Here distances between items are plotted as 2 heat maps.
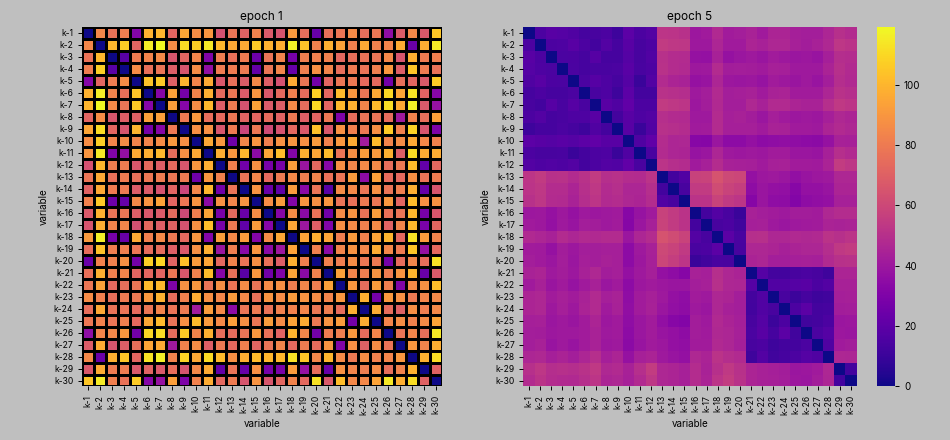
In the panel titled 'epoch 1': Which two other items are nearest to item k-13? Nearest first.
k-10, k-24
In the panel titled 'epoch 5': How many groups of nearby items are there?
5
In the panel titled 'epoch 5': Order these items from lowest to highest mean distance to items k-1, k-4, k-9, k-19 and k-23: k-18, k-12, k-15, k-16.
k-12, k-16, k-18, k-15
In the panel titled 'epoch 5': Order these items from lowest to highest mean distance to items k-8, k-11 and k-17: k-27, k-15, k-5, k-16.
k-5, k-16, k-27, k-15
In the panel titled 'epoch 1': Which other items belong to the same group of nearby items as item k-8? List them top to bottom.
k-22, k-27
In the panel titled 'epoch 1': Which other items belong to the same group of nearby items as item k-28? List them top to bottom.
k-2
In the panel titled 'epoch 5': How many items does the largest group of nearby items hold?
12
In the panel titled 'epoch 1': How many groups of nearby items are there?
8
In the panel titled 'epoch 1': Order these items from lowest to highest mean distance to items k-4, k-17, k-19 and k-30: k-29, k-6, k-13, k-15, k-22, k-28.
k-29, k-6, k-15, k-13, k-22, k-28
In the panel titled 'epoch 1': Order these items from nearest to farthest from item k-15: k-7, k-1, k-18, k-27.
k-18, k-27, k-1, k-7
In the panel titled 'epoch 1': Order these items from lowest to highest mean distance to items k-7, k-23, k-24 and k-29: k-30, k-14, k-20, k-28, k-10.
k-14, k-30, k-10, k-20, k-28
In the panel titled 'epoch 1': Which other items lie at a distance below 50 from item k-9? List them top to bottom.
k-6, k-7, k-30
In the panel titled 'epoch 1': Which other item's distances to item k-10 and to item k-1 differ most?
k-20
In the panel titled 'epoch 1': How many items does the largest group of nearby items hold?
7
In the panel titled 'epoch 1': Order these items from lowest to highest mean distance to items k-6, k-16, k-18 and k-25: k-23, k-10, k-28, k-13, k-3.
k-3, k-23, k-13, k-10, k-28
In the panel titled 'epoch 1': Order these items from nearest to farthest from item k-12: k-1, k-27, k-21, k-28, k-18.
k-21, k-1, k-27, k-18, k-28
